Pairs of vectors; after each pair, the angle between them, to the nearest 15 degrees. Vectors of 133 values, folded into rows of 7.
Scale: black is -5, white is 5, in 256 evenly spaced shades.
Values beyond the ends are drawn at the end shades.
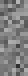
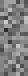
135 degrees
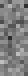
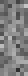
135 degrees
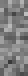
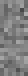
45 degrees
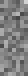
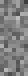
150 degrees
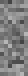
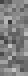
60 degrees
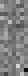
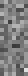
135 degrees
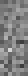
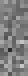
165 degrees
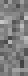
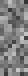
75 degrees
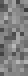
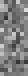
165 degrees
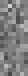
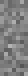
90 degrees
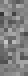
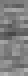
90 degrees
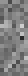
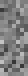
105 degrees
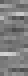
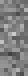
120 degrees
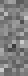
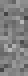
150 degrees
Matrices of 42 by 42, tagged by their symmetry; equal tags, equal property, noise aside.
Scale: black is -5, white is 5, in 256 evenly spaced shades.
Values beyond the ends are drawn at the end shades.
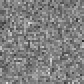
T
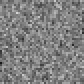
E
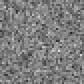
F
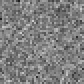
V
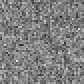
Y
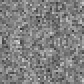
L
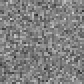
Y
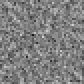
Y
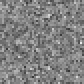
L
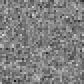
T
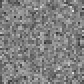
L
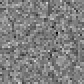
V
